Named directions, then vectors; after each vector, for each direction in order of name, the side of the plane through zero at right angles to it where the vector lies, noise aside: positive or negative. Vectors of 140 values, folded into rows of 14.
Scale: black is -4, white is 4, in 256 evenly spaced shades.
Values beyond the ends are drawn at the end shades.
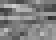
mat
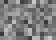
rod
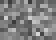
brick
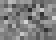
negative, negative, negative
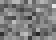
negative, negative, positive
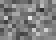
positive, positive, positive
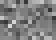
negative, positive, positive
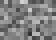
positive, negative, negative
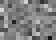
positive, negative, negative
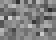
negative, positive, negative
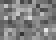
positive, positive, positive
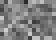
negative, positive, positive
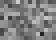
positive, negative, positive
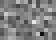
positive, negative, positive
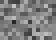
positive, positive, negative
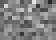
positive, positive, positive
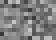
negative, negative, positive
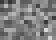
positive, positive, positive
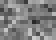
negative, positive, positive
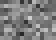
positive, positive, positive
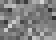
negative, positive, positive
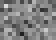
positive, positive, positive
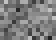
positive, negative, negative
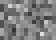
negative, positive, negative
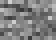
negative, negative, positive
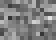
positive, negative, positive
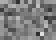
negative, positive, negative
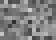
positive, positive, negative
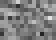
positive, negative, positive
